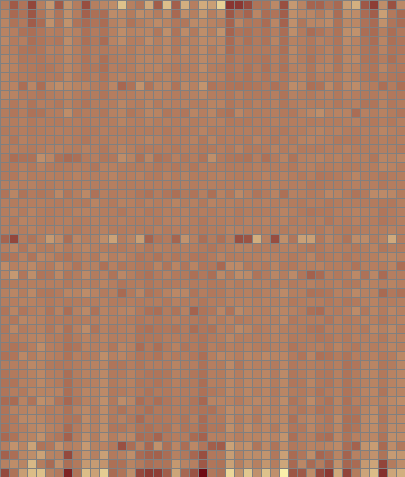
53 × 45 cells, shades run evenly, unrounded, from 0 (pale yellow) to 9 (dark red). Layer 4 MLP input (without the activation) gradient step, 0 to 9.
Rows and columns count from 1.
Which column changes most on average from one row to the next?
2
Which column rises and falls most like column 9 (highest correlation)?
16
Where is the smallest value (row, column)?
53, 32
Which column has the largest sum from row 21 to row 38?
17
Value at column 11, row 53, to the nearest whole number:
3
